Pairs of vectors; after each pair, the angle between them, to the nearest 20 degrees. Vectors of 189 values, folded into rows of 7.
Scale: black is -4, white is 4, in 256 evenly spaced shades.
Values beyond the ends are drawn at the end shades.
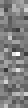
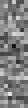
100 degrees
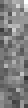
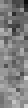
160 degrees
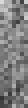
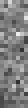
60 degrees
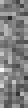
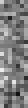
20 degrees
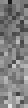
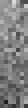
120 degrees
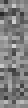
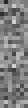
20 degrees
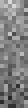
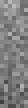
20 degrees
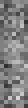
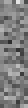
100 degrees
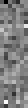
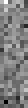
120 degrees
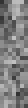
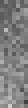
80 degrees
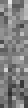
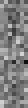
100 degrees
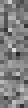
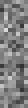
120 degrees
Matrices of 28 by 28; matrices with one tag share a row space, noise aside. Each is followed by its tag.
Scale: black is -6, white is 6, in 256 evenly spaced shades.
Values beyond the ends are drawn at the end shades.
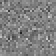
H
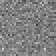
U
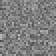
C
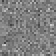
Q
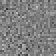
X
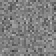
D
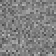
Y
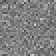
Q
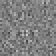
D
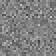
C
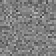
U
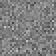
Y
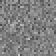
H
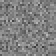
U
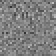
D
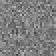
Y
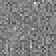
H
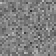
H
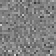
Q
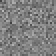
H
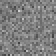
Y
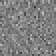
H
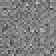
Q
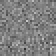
C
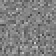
H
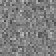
D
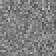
H
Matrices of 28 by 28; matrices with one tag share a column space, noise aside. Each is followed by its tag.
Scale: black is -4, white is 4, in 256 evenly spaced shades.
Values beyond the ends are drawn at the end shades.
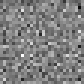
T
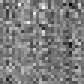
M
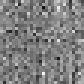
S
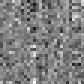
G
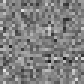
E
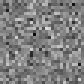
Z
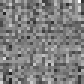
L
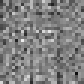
S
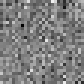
L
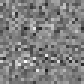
E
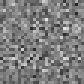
E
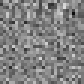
M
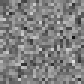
Z
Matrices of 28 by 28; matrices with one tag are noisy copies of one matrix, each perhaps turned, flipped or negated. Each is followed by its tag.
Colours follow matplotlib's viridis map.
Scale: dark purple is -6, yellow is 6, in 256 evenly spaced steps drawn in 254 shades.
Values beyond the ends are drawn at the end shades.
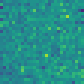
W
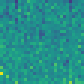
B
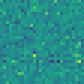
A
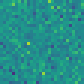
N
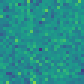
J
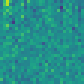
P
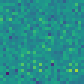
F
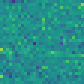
J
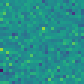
N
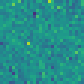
N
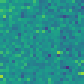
W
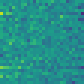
B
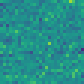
J
